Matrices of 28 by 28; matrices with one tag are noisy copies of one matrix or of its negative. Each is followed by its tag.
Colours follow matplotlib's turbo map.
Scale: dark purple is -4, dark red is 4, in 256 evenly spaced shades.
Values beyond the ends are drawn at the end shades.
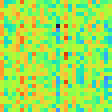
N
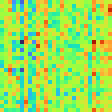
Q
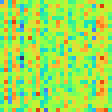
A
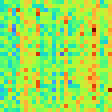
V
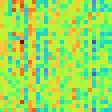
Q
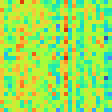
N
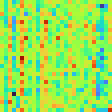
A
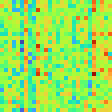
Q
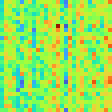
N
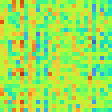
Q
